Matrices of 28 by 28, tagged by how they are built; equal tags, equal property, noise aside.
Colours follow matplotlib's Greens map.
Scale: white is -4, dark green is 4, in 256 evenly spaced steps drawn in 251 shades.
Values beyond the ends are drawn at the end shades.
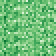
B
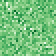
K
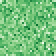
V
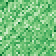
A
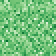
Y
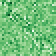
K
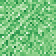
A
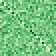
V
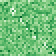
K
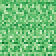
Y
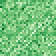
A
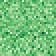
Y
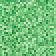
B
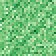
A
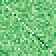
V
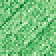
A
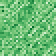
A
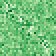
K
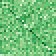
V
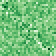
K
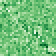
K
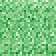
Y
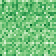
Y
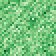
A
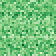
Y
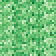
B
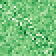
K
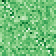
K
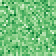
V
